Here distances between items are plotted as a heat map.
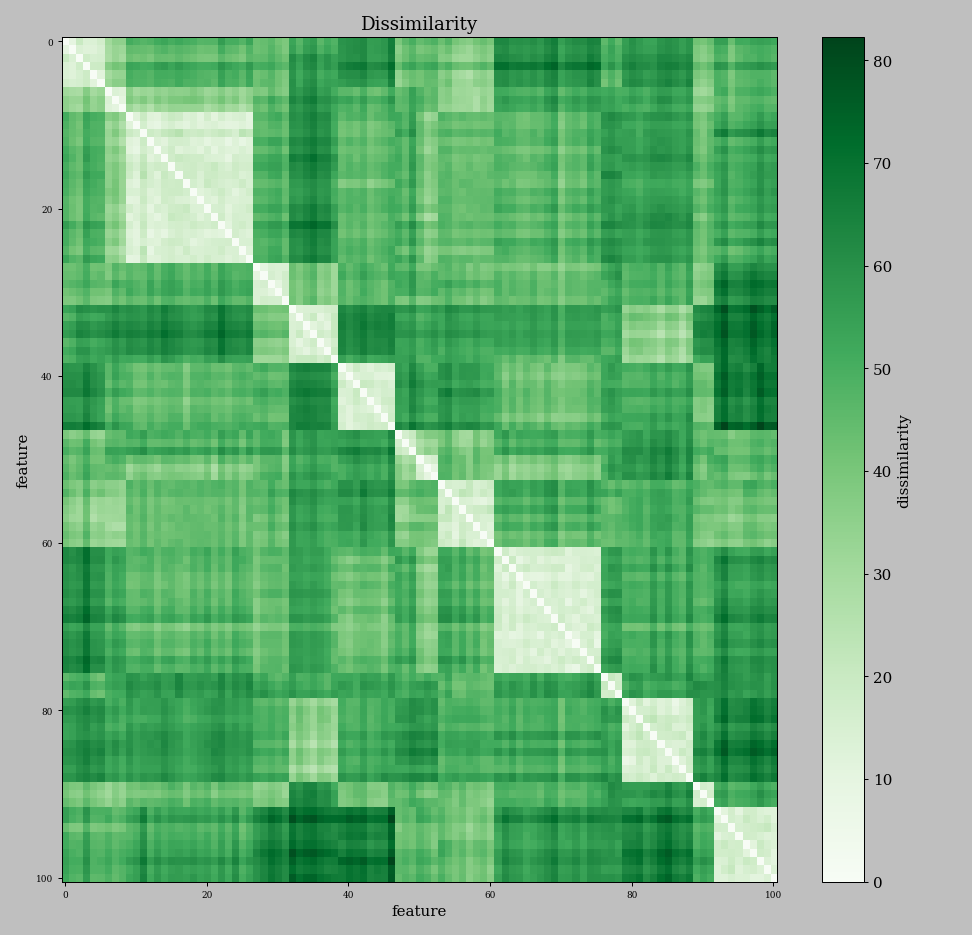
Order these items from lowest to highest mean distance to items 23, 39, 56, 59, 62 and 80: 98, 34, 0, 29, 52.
52, 29, 0, 34, 98
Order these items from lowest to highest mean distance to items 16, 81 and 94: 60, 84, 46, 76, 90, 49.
60, 84, 90, 49, 46, 76
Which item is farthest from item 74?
3
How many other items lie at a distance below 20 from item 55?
7
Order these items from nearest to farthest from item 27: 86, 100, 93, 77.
86, 77, 100, 93
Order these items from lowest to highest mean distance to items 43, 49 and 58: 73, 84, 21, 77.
21, 73, 77, 84
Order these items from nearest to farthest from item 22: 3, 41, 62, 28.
41, 62, 28, 3
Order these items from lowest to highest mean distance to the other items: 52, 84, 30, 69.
52, 30, 69, 84
